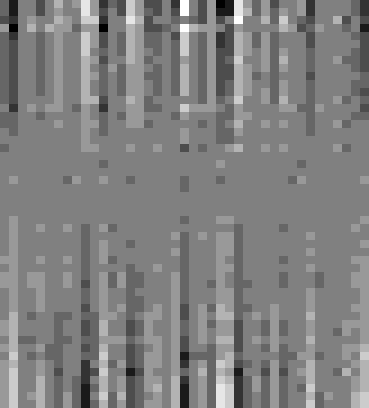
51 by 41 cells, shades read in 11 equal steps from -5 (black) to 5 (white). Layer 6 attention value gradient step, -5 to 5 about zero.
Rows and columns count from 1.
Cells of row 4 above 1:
6
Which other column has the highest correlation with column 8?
4
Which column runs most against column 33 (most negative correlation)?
34
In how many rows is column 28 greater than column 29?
10
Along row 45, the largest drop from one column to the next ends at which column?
21
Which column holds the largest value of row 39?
25
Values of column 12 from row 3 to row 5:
-3 -5 -2
